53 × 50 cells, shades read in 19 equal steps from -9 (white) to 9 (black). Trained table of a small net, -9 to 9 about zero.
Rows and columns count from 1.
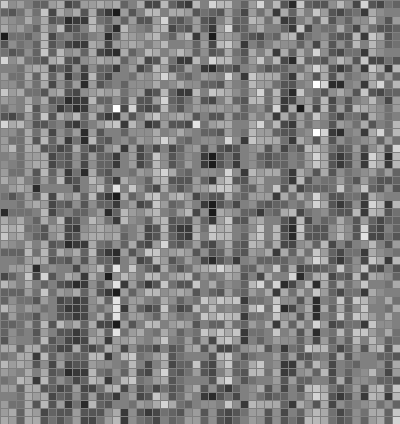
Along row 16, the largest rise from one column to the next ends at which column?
16
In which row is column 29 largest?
49
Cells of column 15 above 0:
18
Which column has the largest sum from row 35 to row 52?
11
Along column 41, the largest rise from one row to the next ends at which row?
12
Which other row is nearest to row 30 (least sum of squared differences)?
1
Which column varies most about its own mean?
15
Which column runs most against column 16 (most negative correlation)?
14
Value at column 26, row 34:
-3
